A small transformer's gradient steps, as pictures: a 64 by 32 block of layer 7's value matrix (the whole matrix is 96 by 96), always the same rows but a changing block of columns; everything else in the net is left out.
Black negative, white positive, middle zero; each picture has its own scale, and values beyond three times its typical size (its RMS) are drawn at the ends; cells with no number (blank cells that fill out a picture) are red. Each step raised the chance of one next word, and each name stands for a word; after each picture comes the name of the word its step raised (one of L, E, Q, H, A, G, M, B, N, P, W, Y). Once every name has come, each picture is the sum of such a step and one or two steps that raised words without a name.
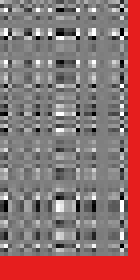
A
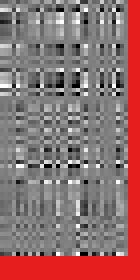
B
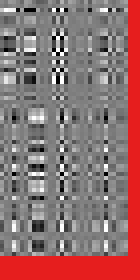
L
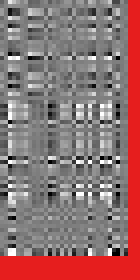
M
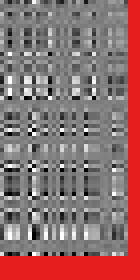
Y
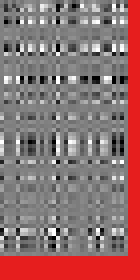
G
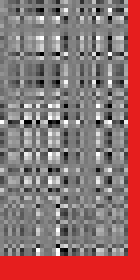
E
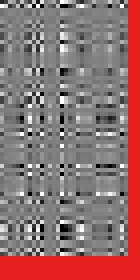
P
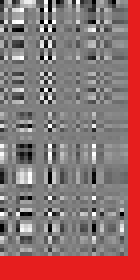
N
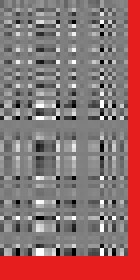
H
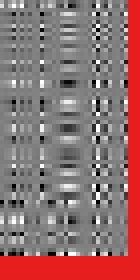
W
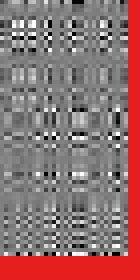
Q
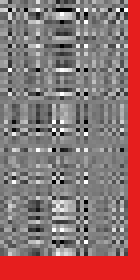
A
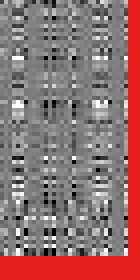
M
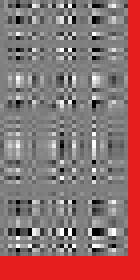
G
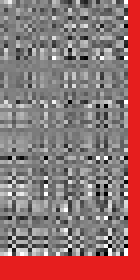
M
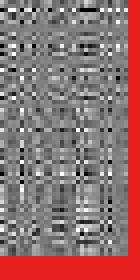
G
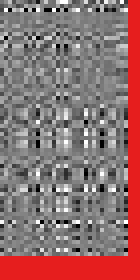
P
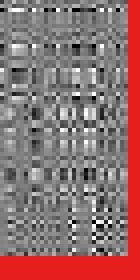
P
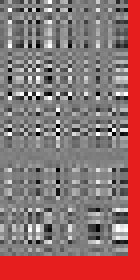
Y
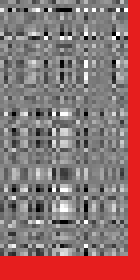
A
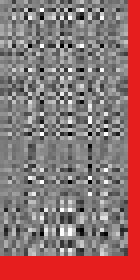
Y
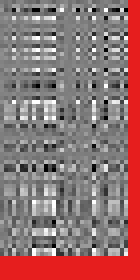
L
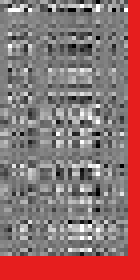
P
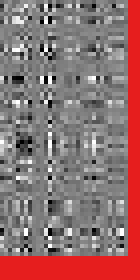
G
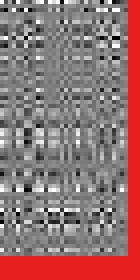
N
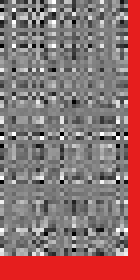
Q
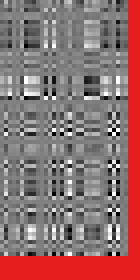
Y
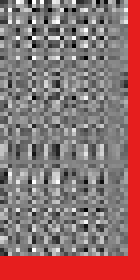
N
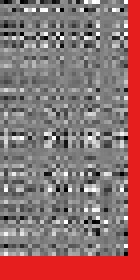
Q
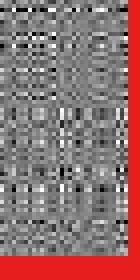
L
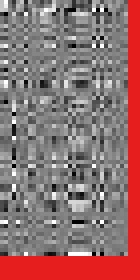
W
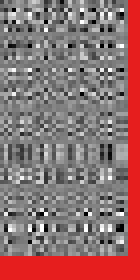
N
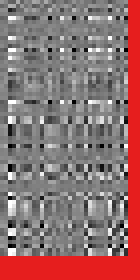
L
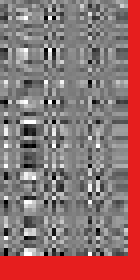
W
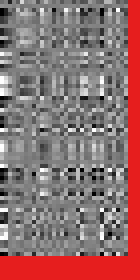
Y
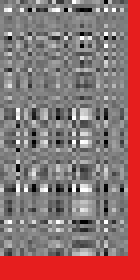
L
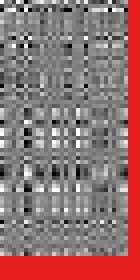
B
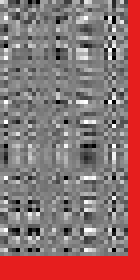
N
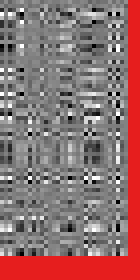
H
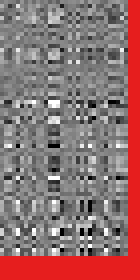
H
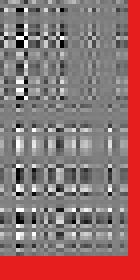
Y
